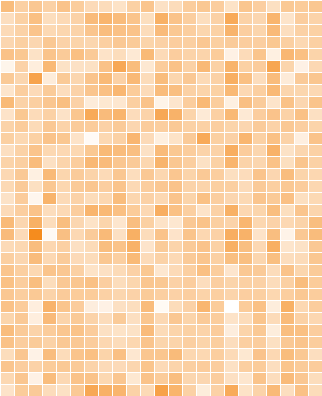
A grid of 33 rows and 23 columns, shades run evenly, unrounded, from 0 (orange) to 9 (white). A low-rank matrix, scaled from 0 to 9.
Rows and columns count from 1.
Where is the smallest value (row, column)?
20, 3
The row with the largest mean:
26
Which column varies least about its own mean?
16
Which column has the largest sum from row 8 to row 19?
1
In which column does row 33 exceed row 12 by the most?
15
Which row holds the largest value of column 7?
12
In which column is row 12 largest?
7
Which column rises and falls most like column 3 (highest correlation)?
14
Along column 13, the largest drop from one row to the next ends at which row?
10
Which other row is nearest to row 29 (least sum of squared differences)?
31
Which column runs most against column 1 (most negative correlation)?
9
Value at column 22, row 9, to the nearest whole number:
6
